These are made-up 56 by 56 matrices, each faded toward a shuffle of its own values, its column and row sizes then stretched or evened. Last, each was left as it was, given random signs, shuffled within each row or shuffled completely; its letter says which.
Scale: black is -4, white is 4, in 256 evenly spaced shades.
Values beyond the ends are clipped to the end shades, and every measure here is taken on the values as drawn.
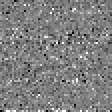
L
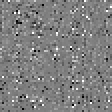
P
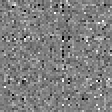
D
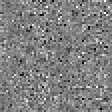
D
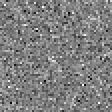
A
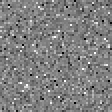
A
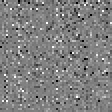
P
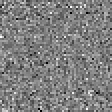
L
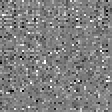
P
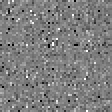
D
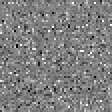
L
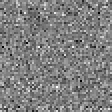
L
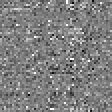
P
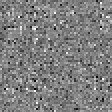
D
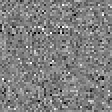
P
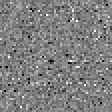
L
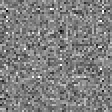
P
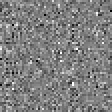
P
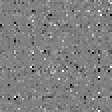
P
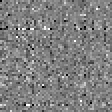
P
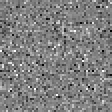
L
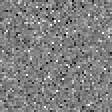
A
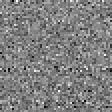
L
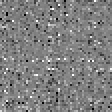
P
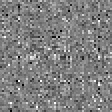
P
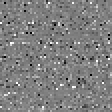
L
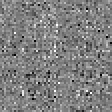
P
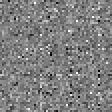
D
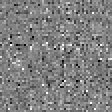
P
